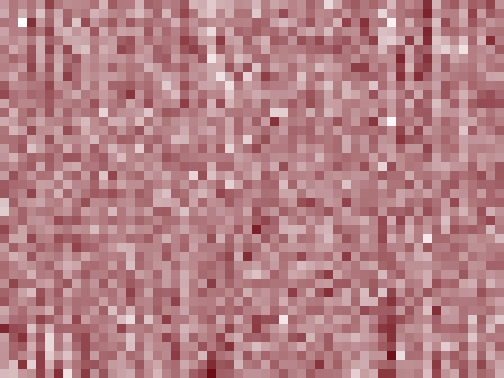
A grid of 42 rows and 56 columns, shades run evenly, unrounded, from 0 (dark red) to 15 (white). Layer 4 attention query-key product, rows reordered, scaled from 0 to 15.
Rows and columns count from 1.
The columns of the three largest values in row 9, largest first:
25, 28, 34
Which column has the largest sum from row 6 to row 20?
24
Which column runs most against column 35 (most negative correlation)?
20
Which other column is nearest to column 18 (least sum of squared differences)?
40
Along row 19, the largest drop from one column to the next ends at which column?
44
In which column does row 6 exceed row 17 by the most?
50
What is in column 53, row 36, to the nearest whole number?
12
